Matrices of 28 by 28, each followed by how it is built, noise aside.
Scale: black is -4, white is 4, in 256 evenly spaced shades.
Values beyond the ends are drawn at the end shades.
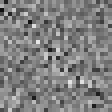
banded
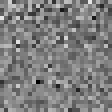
uneven rows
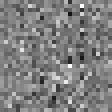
uneven columns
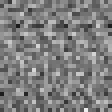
repeating columns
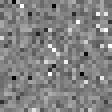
sparse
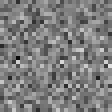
repeating columns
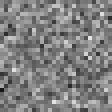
noise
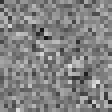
banded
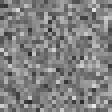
noise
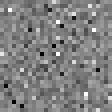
sparse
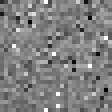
sparse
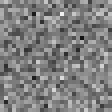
noise
